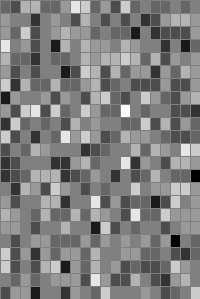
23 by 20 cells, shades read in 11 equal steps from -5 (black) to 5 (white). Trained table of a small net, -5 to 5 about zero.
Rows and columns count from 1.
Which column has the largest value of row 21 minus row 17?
6
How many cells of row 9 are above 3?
2
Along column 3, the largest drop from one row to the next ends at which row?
10
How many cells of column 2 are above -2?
11
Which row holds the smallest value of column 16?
16
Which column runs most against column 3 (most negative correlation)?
5
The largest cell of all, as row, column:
9, 13
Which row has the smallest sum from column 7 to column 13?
14
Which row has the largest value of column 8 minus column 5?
1
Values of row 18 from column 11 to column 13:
3 -2 0
